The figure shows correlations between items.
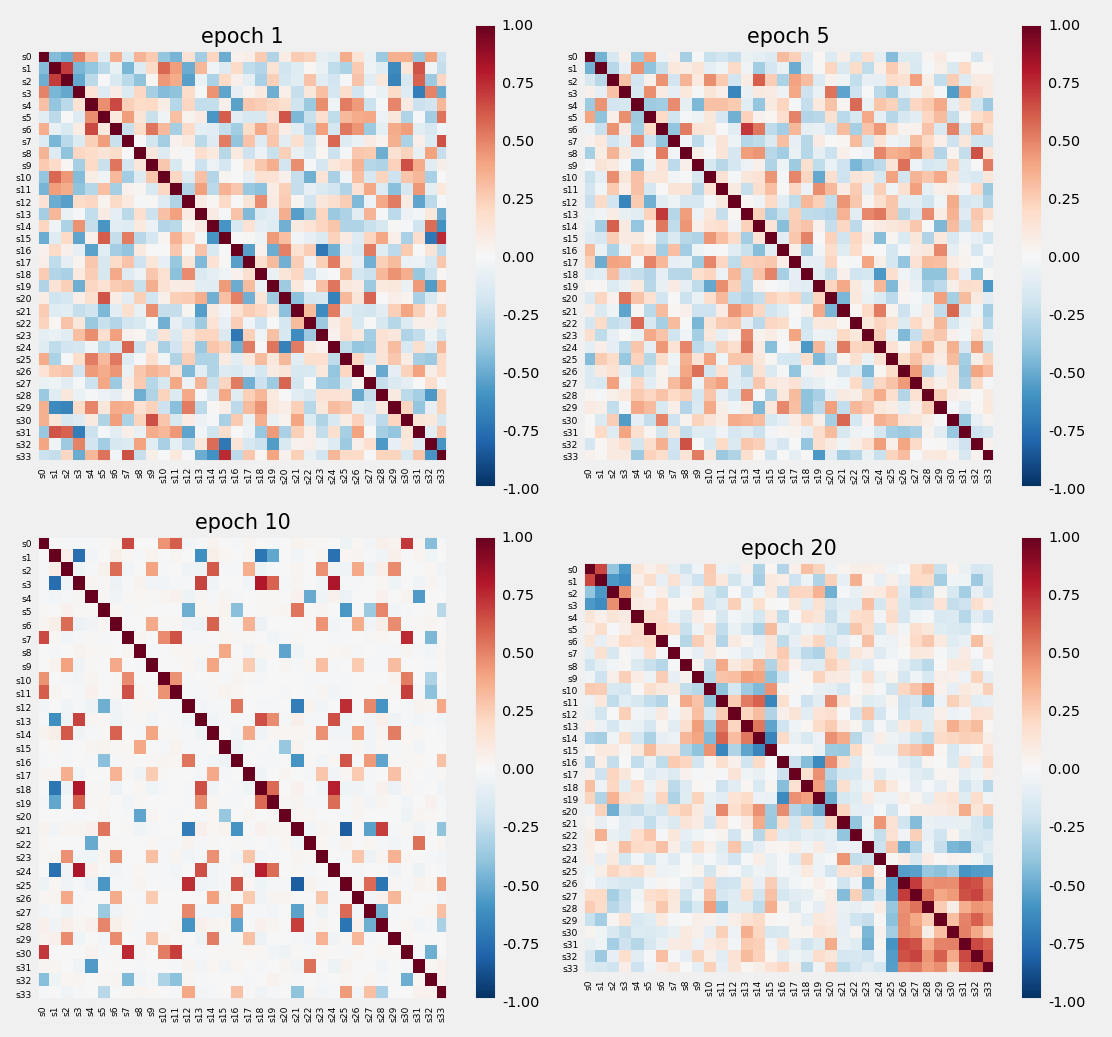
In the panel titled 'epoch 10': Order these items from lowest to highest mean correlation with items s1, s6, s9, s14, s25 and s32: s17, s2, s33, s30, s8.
s30, s8, s33, s17, s2
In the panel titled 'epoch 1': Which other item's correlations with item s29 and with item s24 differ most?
s20
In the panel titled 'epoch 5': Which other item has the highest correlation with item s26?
s9
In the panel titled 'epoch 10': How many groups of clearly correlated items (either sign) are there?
6
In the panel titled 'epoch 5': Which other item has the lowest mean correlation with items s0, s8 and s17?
s1
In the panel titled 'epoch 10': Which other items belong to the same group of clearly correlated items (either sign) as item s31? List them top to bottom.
s4, s22
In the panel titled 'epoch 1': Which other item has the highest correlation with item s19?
s24
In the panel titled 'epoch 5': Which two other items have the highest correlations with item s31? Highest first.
s3, s20
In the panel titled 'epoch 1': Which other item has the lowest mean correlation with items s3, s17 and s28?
s31
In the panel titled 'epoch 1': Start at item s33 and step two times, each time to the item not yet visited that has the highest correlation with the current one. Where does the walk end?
s5
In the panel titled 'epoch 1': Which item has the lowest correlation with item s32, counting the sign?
s15
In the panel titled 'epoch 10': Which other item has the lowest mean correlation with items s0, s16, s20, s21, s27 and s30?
s32
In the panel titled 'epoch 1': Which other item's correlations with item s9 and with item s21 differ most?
s6
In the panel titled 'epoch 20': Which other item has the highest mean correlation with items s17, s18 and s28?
s19
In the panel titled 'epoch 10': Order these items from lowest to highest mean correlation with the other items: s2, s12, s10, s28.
s28, s12, s10, s2
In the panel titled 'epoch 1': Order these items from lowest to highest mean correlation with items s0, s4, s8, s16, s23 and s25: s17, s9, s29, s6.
s17, s9, s29, s6
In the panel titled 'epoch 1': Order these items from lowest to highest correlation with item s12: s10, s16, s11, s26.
s26, s11, s10, s16
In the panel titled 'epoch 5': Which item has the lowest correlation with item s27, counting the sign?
s31
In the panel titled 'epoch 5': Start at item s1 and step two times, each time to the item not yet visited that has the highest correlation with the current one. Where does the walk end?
s22
